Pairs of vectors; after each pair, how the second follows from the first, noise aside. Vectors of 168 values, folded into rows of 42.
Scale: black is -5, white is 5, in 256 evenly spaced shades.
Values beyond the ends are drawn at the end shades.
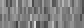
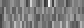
reversed.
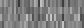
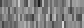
sign-scrambled.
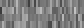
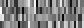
negated, scaled up.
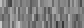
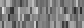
wrapped around.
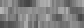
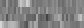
negated, partly zeroed.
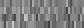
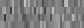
wrapped around, partly zeroed.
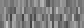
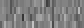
partly zeroed.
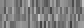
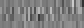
negated, partly zeroed.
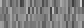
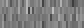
partly zeroed.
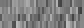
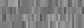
reversed, shrunk.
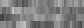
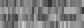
wrapped around.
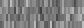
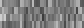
reversed.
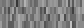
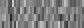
reversed.
